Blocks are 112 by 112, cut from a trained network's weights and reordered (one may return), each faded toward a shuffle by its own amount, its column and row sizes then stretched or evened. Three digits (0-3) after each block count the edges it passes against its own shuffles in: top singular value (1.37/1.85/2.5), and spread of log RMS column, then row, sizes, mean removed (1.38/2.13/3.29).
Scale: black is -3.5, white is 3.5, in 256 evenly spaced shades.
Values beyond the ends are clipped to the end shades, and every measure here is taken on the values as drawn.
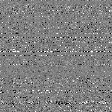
1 1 3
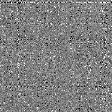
2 2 1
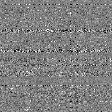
1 1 3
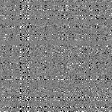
2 2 3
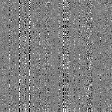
3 3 1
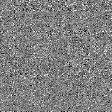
1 1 2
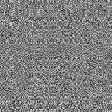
3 0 2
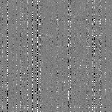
2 3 1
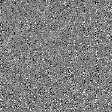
0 2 1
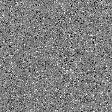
0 1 0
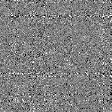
2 2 2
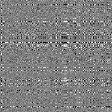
3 2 3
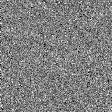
1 1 0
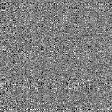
2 2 2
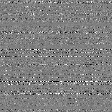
2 0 3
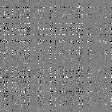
1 3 3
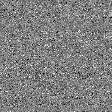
0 0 2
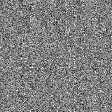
1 1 0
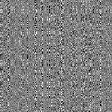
3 3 0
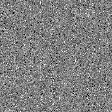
0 2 0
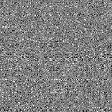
2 0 2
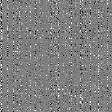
1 3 2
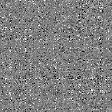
1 2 2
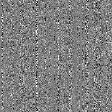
0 3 0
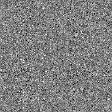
0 2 1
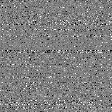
1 1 3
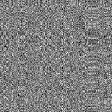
3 2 1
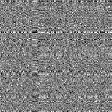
3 0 2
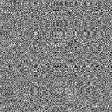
3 1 2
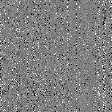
0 3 1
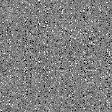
1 2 1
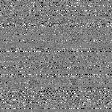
1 0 3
